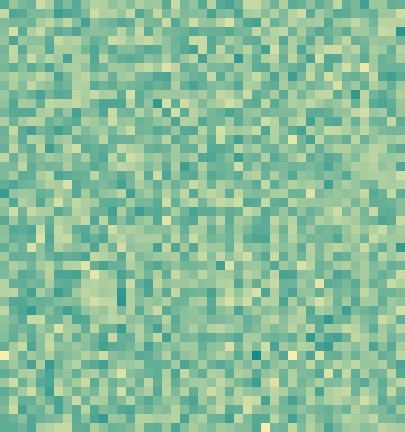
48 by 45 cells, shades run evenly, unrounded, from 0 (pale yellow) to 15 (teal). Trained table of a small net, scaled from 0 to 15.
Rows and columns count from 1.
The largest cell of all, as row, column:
40, 29
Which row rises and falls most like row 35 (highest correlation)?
2
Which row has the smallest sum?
44
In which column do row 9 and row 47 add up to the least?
42
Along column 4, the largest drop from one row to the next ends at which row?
36
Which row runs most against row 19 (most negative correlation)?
7
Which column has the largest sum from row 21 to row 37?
3
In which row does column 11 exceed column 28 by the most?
46
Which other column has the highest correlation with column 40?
43
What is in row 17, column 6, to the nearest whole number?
12
